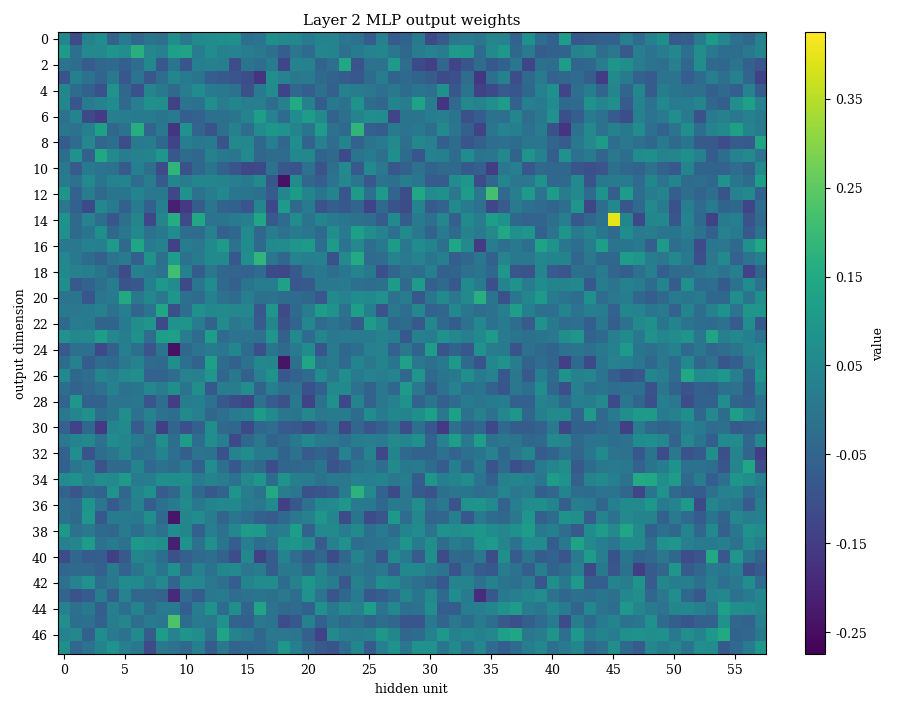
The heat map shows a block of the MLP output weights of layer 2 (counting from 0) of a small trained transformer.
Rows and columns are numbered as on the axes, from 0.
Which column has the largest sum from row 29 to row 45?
55
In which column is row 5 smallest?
31
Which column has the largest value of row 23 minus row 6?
3
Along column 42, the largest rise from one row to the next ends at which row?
39
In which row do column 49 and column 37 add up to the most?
46
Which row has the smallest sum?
30
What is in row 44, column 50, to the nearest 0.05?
0.05
